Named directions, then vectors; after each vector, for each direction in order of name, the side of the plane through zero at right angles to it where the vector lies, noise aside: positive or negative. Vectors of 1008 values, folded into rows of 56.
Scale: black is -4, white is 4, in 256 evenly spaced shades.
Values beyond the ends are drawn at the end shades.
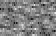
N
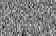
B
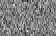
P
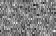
positive, negative, positive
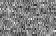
positive, negative, positive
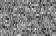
positive, positive, negative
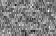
positive, positive, positive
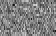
negative, positive, negative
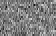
positive, negative, positive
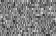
positive, positive, negative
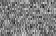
negative, positive, negative
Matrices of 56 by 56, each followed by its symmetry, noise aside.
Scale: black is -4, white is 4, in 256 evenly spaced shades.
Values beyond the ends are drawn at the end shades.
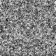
mirrored left to right.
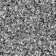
antisymmetric.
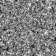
antisymmetric.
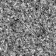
same after a half turn.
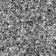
antisymmetric.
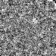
symmetric across the other diagonal.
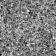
same after a half turn.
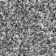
no symmetry.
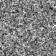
no symmetry.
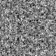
mirrored top to bottom.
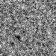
symmetric across the other diagonal.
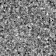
symmetric across the other diagonal.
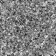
symmetric.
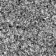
no symmetry.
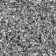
no symmetry.
